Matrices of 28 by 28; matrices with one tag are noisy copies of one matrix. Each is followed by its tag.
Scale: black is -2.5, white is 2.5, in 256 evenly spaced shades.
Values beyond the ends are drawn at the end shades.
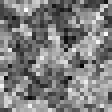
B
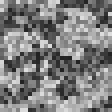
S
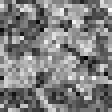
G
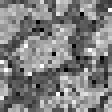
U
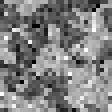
B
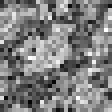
U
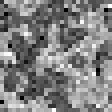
B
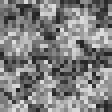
S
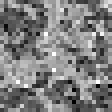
G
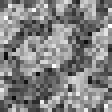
U
